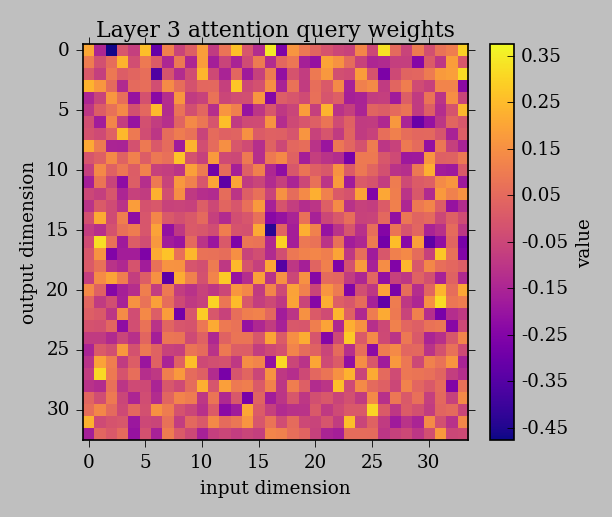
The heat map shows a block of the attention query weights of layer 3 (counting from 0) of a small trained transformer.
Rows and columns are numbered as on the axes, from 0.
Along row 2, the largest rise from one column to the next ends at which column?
7
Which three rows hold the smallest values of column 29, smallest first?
6, 1, 9
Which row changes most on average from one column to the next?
16
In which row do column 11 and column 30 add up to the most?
21
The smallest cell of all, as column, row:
2, 0
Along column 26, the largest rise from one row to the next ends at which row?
22
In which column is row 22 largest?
10
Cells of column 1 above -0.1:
29
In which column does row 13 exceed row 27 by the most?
12
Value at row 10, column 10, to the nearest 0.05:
0.1
